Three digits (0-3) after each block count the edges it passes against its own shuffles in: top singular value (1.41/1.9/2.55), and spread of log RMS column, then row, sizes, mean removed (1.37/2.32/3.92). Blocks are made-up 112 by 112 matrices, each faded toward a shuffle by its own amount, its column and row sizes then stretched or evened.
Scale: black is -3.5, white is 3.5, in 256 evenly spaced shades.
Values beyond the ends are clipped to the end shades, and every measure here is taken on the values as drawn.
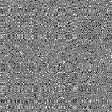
3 1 1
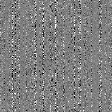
2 3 0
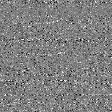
1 0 2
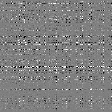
2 2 3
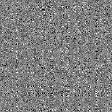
1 2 2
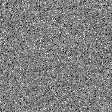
0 1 0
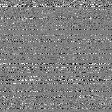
1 1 3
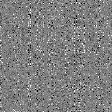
2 2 1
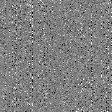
0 2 0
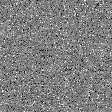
1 0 0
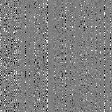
2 3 1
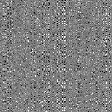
3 2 1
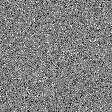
0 0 0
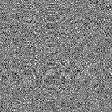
3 0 1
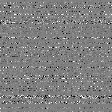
0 0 3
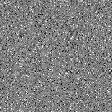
2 0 0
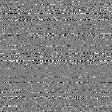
2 0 3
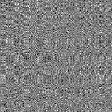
3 2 0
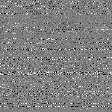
0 0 3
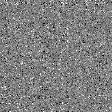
0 1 1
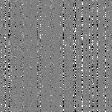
3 3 1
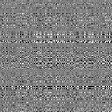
3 2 3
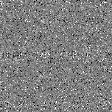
1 1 1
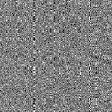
3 2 0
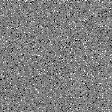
2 1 1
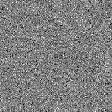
2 0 0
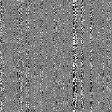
3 3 1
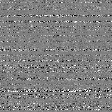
1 1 3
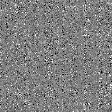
0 2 1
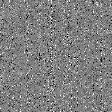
0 2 0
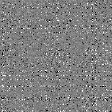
0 2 2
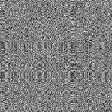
3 1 0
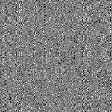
3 2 0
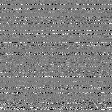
1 0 3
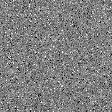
0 1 0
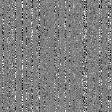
2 3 0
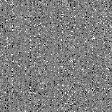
1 2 1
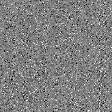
2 1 0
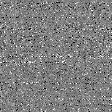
0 1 2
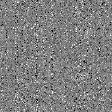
1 2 0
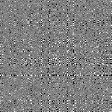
3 2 2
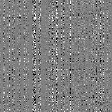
1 3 2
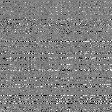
2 1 3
